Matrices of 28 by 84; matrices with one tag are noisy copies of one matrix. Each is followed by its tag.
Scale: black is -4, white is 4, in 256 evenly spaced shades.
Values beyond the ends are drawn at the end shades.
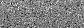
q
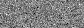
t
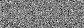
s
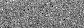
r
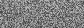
r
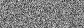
t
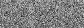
q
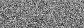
r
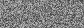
t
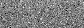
q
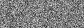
t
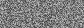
t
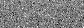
r
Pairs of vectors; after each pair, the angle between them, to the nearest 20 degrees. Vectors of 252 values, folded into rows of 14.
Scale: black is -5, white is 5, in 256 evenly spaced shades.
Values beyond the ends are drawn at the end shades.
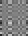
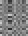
140 degrees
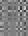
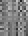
140 degrees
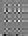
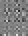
140 degrees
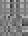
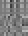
20 degrees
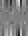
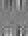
20 degrees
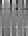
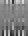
100 degrees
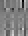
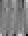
60 degrees
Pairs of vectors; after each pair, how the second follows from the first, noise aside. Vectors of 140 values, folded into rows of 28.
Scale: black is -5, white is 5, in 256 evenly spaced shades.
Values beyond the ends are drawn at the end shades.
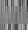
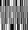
reversed, negated, scaled up.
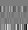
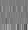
shrunk.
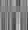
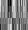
reversed, negated, scaled up.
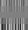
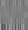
shrunk.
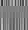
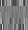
sign-scrambled.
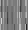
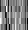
wrapped around, negated, scaled up.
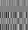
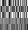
reversed, negated, scaled up.
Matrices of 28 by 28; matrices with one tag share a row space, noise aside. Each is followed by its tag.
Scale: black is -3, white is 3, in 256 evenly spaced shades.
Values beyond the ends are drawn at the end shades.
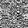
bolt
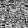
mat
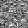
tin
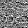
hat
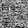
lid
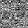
lid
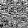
tin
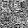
lid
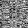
bolt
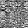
mat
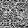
lid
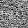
tin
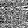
hat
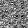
tin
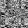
mat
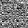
lid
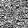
hat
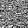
hat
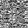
bolt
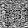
mat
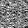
mat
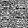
lid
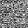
lid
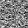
mat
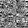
hat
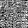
hat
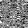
bolt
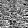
bolt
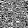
hat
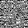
hat
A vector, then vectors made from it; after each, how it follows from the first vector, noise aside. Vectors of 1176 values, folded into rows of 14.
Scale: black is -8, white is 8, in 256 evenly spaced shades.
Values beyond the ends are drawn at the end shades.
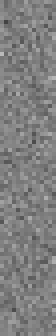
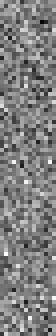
wrapped around, negated, scaled up.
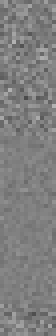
wrapped around, negated, partly zeroed.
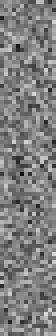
wrapped around, negated, scaled up.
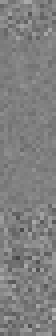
wrapped around, negated, partly zeroed.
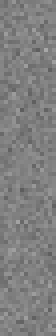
wrapped around, shrunk.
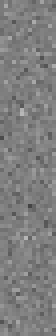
wrapped around, partly zeroed.
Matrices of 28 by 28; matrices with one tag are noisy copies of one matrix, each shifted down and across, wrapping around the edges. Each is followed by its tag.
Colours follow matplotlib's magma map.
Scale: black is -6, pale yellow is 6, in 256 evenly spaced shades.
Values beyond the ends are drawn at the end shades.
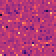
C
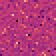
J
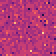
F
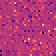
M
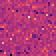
C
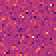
J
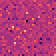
M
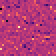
C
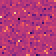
J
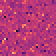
J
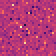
F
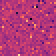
F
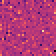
F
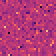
J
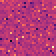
M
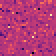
C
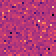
M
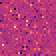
F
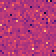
F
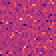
J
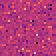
M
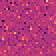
F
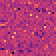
C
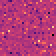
M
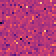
J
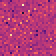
M
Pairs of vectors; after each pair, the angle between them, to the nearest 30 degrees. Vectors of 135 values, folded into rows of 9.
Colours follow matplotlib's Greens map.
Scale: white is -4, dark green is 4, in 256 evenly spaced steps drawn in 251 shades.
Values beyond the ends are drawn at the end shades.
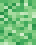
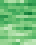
90 degrees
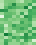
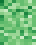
120 degrees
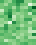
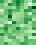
30 degrees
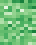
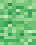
120 degrees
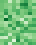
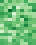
90 degrees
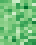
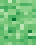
90 degrees
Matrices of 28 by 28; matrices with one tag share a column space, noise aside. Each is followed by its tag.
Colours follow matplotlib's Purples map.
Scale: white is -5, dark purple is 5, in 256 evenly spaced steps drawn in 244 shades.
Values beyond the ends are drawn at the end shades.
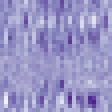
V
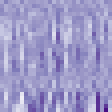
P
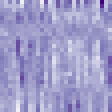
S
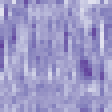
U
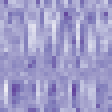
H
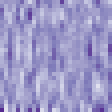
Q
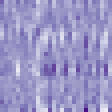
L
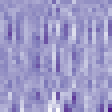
P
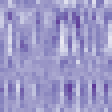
H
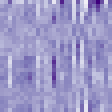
S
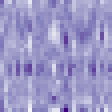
L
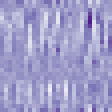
H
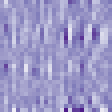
L
